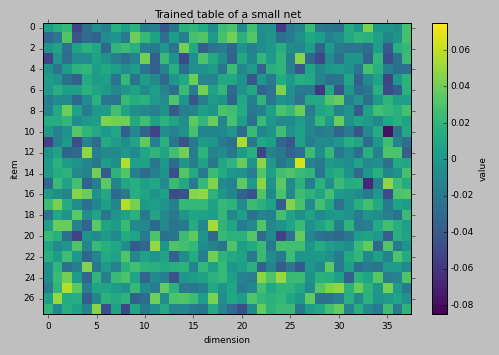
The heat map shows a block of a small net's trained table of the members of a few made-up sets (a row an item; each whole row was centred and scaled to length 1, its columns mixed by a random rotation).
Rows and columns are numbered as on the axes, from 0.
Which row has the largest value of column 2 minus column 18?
25
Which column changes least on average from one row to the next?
23
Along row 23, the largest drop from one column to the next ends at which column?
5
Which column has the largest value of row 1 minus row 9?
21
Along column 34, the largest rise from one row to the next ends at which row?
24
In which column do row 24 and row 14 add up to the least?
13
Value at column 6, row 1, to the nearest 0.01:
-0.01
